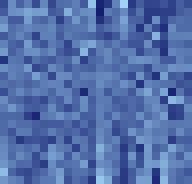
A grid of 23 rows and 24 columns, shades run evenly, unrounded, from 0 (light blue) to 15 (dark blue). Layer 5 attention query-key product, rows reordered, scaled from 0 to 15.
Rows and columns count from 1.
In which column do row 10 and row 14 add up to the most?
22
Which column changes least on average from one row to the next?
13
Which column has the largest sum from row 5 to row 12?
9
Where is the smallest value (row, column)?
1, 16
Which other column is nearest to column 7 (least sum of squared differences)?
24
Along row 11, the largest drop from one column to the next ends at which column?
19
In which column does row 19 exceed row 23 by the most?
18
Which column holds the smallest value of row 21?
21
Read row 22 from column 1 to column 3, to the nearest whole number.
2 9 11
